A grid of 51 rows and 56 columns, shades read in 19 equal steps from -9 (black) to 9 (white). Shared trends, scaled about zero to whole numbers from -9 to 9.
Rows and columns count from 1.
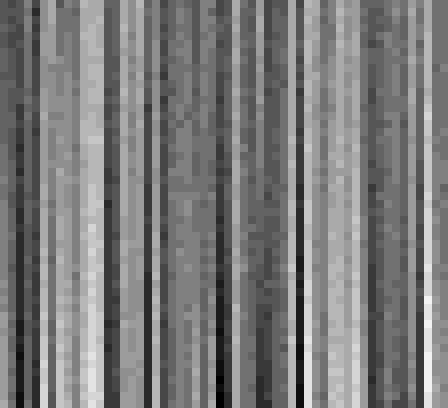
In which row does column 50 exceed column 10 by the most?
2
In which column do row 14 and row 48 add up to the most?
54
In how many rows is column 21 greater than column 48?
1
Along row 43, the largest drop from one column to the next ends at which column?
38
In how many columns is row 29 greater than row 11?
19
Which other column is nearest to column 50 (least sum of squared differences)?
26
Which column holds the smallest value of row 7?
5
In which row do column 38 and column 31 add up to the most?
6
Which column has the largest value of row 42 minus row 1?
8
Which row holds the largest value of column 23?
32
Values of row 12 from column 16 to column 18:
4 1 3
